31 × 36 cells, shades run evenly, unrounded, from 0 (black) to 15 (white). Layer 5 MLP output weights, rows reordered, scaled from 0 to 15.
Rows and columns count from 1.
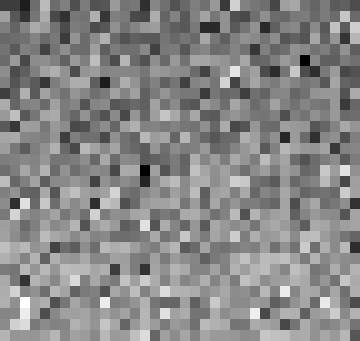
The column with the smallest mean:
15
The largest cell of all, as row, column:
28, 3
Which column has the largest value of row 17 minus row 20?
25
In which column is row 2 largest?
35
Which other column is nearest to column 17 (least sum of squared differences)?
18
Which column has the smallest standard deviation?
4
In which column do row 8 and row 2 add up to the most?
23
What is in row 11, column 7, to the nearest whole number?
7
